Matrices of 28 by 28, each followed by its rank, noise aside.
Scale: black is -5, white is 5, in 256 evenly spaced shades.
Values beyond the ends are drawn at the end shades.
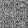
four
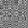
three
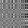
one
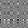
one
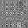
three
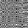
three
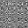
four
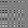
one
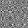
three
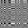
one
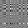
one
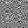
three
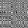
two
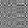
one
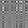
one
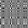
one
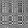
one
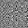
four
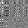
two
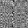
four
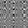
two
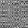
three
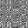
three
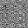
four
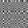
one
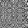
four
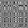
two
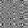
two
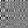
one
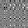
two
